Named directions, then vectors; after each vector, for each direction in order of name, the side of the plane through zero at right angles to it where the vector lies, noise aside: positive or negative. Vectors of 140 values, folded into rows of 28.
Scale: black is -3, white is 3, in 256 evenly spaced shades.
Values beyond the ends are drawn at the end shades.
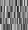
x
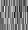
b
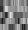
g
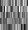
negative, positive, positive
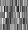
negative, negative, positive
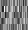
positive, positive, negative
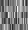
negative, positive, negative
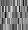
positive, positive, negative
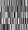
positive, negative, positive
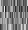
positive, negative, negative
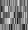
positive, positive, positive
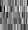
negative, positive, positive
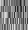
positive, negative, positive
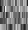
negative, positive, positive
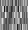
negative, negative, positive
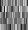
negative, positive, positive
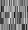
positive, positive, positive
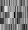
positive, positive, positive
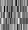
negative, negative, positive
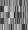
positive, positive, positive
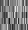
negative, positive, negative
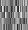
negative, negative, positive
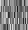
positive, negative, positive
